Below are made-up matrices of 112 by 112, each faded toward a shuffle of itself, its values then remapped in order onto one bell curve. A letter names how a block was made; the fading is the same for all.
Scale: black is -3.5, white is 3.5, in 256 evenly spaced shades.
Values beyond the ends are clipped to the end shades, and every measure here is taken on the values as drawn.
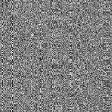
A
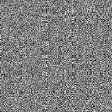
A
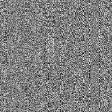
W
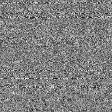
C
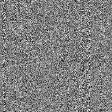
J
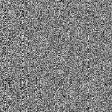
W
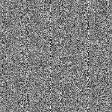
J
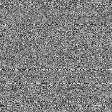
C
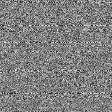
C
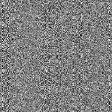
W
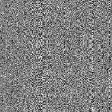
A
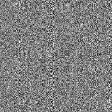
W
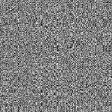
A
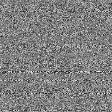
C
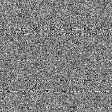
C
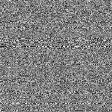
C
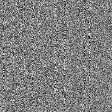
J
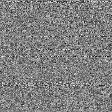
C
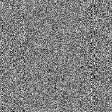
J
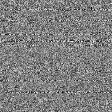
C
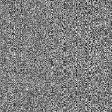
W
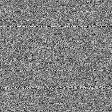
C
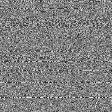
C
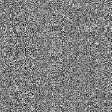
W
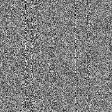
J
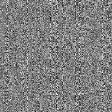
W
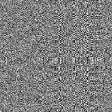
A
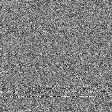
C
